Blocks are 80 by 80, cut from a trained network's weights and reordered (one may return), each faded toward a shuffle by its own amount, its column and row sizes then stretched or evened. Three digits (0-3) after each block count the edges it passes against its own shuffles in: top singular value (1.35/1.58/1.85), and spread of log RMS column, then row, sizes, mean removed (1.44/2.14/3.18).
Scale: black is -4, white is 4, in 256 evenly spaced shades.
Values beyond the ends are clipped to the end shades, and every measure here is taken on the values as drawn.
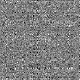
2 2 1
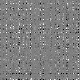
2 3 2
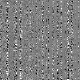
1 3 1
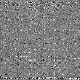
1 1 2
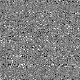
0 0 2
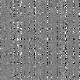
2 3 2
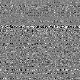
3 1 3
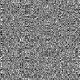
3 2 0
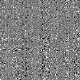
1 2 2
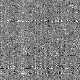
2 0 2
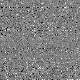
0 1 2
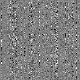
0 3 1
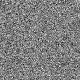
1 0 0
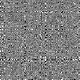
3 2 2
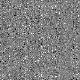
0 2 1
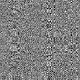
3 2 0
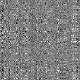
3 2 2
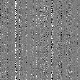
2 3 0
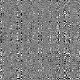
3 3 2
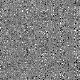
0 2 0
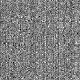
2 0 1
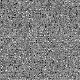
1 1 0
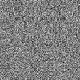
3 0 0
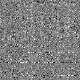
1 0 2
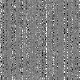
2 3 0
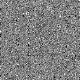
0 2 0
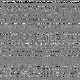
3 0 3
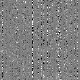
2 3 0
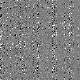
1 3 1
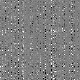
1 3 1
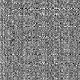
3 0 2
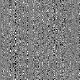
2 3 0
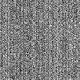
3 0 0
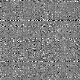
2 1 2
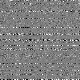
1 0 3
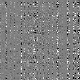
2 3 2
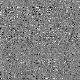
0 1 2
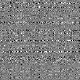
2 1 3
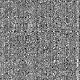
2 1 1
